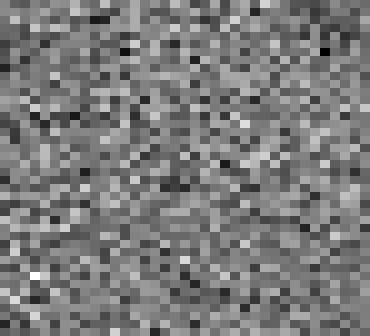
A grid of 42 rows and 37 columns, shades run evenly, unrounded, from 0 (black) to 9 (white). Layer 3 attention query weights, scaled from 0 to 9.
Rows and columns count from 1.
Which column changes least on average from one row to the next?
10
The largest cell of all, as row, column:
35, 4
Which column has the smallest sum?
1
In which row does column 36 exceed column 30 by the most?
19
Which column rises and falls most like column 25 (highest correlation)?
13
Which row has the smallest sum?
15
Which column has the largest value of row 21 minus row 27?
26
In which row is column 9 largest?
24
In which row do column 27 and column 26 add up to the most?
20
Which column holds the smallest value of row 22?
9
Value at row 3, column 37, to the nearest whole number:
6
